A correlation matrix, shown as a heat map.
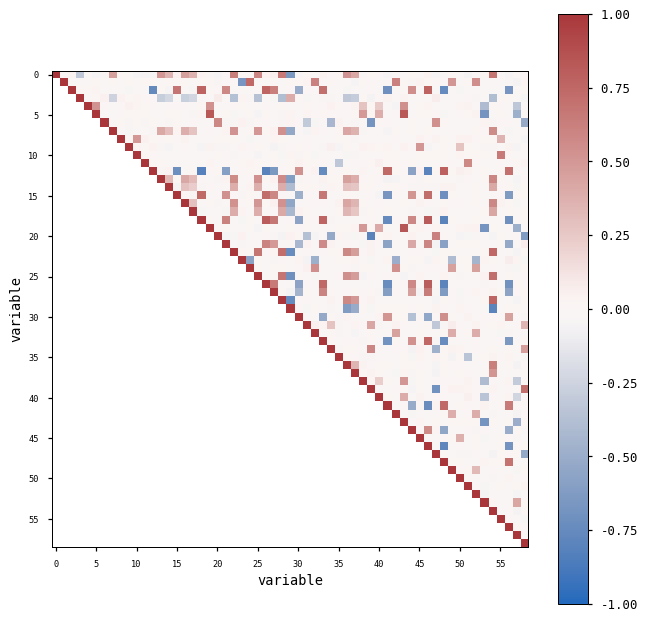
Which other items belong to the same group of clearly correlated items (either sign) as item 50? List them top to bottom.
9, 45
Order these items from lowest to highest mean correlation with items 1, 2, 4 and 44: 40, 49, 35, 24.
35, 40, 49, 24
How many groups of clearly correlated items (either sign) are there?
8
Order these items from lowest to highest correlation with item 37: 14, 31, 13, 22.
31, 14, 13, 22
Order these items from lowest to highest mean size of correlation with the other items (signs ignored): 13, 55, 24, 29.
55, 24, 13, 29
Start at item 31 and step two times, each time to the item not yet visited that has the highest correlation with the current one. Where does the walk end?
58
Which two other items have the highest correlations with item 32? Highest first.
1, 24
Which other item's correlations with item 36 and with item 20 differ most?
39
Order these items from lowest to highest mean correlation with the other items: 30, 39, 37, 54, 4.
30, 39, 4, 37, 54
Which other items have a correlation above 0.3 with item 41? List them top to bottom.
12, 30, 48, 56
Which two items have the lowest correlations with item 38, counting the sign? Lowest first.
53, 57
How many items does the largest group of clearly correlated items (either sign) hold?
14
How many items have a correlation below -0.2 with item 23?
6
